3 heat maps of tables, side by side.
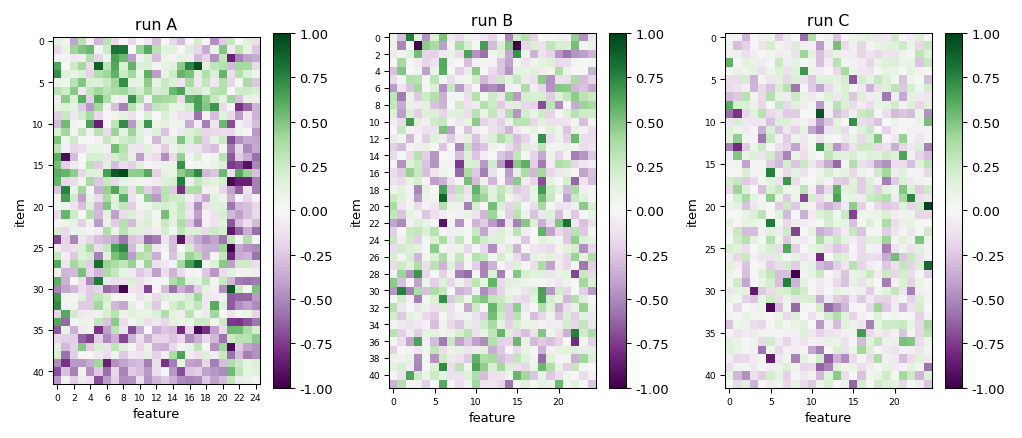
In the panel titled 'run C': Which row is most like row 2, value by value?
31
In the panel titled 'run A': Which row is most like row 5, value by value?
1
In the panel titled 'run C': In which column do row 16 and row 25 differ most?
19
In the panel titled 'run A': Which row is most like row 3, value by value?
27
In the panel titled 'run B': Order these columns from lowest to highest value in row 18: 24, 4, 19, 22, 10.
24, 4, 19, 22, 10
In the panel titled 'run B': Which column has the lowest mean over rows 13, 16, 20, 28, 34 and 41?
8
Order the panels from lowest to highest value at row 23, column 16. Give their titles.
run C, run B, run A
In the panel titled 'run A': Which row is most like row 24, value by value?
40
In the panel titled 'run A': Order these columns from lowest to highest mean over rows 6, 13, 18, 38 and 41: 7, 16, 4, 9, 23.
23, 9, 16, 4, 7
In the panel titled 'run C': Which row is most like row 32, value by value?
38
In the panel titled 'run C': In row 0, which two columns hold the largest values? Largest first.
10, 20
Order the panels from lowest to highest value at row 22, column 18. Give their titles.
run B, run A, run C
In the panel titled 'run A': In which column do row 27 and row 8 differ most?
22
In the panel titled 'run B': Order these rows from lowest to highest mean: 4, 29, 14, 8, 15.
14, 15, 8, 4, 29
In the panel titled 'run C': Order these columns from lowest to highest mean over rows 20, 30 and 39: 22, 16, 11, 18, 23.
11, 22, 16, 18, 23
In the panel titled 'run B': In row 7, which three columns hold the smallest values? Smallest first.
1, 15, 6
